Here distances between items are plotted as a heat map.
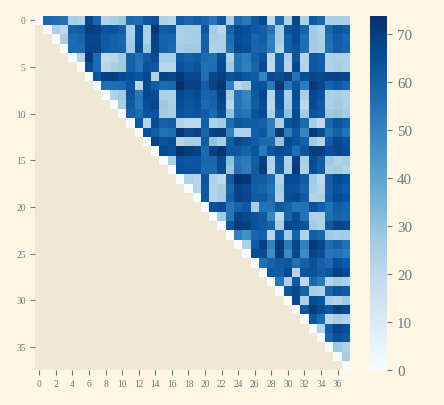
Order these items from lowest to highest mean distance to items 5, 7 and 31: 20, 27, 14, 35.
35, 27, 20, 14
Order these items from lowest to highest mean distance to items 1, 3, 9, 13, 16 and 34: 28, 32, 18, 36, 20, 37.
18, 28, 32, 37, 36, 20
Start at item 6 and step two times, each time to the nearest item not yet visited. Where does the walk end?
27
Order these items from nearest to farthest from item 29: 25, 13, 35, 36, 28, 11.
11, 13, 28, 35, 36, 25
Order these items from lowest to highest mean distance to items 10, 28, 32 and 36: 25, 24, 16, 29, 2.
16, 25, 24, 2, 29
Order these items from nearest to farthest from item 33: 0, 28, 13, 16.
13, 28, 0, 16
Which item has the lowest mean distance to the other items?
28
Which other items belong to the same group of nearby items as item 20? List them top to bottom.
26
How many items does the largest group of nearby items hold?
15
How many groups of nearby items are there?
6
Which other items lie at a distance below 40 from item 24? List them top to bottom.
7, 12, 25
